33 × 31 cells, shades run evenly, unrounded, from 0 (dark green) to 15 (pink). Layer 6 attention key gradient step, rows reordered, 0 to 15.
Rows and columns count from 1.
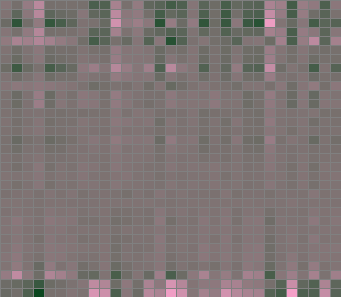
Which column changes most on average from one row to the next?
16
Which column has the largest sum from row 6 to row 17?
25
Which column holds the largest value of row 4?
4
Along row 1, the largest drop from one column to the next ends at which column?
27
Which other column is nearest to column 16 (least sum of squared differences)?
9
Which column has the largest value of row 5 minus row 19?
29
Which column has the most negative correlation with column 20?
13
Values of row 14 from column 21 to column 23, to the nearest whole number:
7 8 7
